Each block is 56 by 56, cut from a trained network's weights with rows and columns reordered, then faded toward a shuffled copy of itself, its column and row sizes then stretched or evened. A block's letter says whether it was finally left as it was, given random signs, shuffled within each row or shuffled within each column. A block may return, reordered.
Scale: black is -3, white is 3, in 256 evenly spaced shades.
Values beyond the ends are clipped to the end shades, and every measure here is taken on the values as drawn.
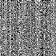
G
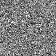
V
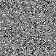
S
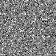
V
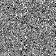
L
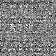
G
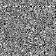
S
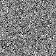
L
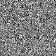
S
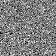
V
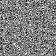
L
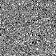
S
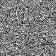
S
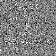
S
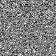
V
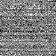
G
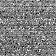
V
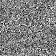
V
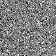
L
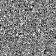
V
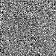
S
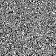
V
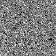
S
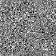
S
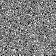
V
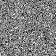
V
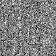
L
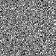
G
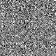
S
